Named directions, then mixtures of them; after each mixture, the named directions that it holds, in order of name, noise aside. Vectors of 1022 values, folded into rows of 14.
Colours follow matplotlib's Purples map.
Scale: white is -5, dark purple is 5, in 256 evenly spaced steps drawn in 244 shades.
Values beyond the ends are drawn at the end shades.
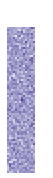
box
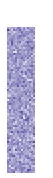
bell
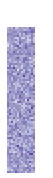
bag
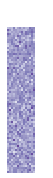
bag, bell, box.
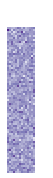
bell, box.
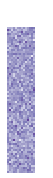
bag, bell, box.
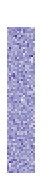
box.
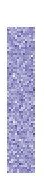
bag, bell, box.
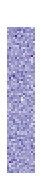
box.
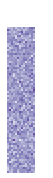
bag, bell, box.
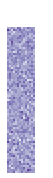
bell.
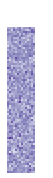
bag, bell, box.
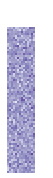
bag, box.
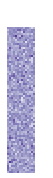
box.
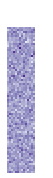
bag, bell, box.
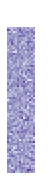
bell.
